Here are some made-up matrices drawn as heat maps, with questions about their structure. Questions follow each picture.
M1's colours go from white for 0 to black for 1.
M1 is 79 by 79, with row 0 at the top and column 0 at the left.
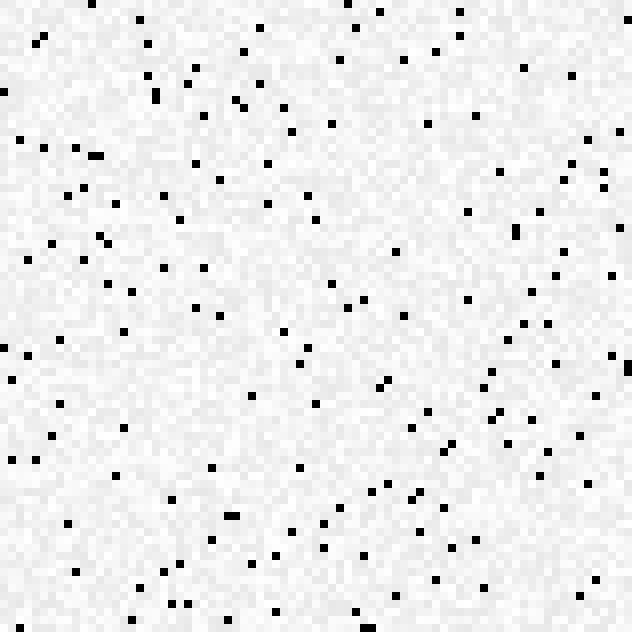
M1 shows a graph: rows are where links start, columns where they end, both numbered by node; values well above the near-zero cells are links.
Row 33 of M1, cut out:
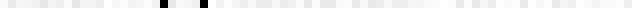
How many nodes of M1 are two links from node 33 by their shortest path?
3
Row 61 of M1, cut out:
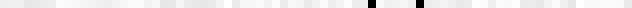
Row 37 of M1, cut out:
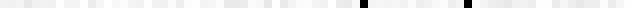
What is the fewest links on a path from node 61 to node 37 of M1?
4
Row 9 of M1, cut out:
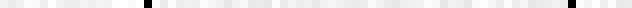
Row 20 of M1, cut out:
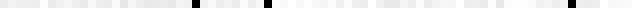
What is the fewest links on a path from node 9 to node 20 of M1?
2
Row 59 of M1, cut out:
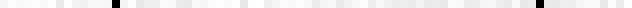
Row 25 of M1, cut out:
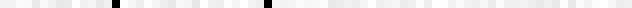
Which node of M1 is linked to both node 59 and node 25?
node 14
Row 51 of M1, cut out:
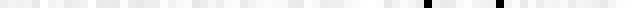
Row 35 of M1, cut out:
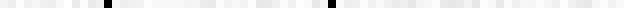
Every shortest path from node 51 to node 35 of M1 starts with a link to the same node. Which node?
node 53
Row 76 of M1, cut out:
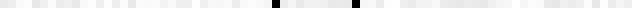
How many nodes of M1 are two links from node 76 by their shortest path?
2
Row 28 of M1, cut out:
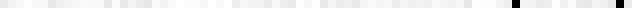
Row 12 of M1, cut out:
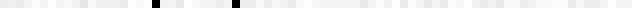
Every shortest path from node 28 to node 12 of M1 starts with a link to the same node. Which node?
node 64
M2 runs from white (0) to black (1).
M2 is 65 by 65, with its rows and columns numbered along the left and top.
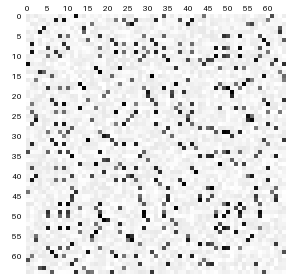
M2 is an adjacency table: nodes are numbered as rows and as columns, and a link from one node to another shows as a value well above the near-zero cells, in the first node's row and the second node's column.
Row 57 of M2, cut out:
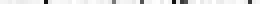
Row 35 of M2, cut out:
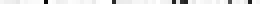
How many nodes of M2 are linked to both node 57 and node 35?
6
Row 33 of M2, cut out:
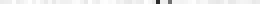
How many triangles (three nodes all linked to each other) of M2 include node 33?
1
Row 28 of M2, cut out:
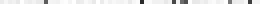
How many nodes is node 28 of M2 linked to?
7
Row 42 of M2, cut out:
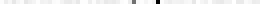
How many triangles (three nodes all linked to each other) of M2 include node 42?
1
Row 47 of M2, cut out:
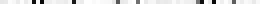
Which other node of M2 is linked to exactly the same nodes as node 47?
node 5
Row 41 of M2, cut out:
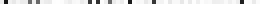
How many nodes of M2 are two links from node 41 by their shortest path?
2
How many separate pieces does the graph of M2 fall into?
2
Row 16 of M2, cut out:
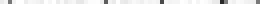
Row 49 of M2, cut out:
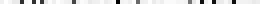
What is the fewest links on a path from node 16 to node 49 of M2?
5
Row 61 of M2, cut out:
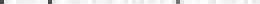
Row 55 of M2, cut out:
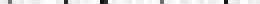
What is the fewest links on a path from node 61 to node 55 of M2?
4
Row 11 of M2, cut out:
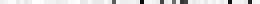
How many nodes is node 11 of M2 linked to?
8
